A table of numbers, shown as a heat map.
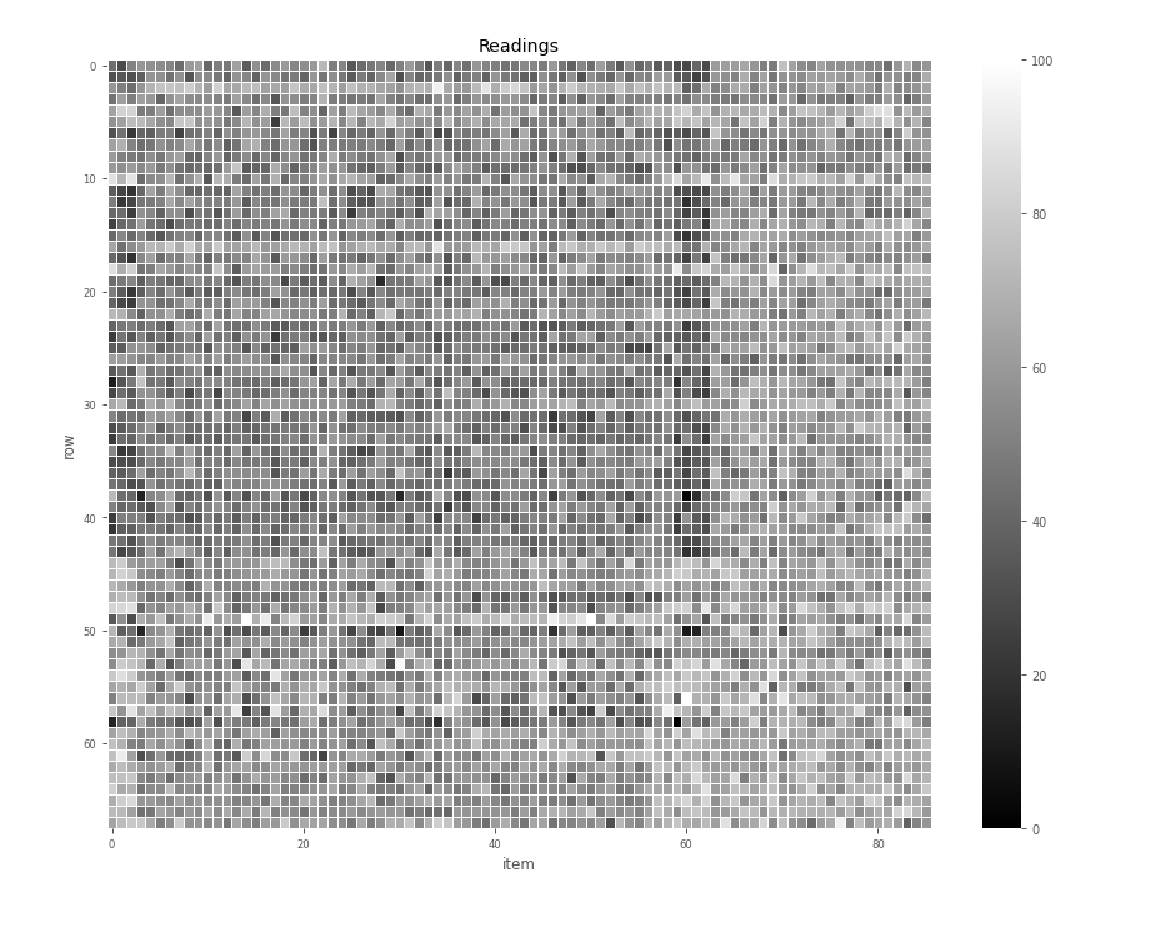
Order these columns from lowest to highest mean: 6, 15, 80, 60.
60, 15, 6, 80
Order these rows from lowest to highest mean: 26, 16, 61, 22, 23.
23, 26, 22, 61, 16
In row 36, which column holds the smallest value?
35
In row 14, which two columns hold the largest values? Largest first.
83, 79
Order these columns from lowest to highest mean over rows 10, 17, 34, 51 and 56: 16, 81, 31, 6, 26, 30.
26, 30, 16, 81, 31, 6
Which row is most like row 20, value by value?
37
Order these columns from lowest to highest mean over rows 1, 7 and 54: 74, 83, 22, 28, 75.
28, 22, 83, 74, 75
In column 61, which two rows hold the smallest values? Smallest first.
50, 38
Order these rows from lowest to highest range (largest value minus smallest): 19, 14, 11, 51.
51, 11, 14, 19
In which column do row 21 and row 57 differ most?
2
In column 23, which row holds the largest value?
16
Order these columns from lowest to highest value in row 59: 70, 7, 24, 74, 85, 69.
24, 7, 69, 85, 74, 70
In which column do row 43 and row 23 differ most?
6
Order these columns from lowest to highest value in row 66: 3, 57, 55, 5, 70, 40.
3, 55, 40, 5, 70, 57
